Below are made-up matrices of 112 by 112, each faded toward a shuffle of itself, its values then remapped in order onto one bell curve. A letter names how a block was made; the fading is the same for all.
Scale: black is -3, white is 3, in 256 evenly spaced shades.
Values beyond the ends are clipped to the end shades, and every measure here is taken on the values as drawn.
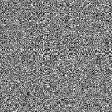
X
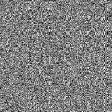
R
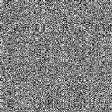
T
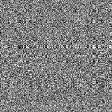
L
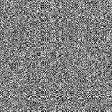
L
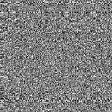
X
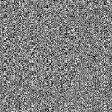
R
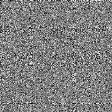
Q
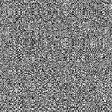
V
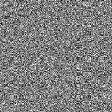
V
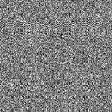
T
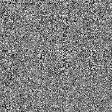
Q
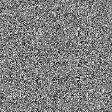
Q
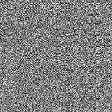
L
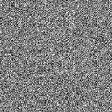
V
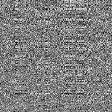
L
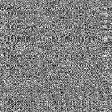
X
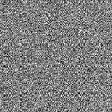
V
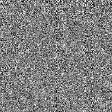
Q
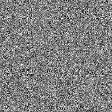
Q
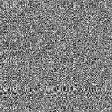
L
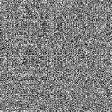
T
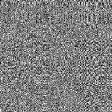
T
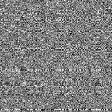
X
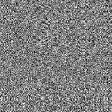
T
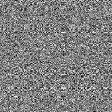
X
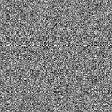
X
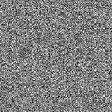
T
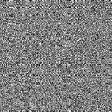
L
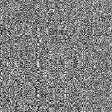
R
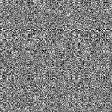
X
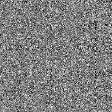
Q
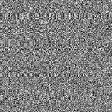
V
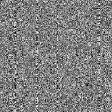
R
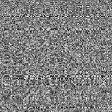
X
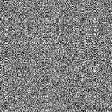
T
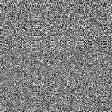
X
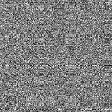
X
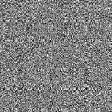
T
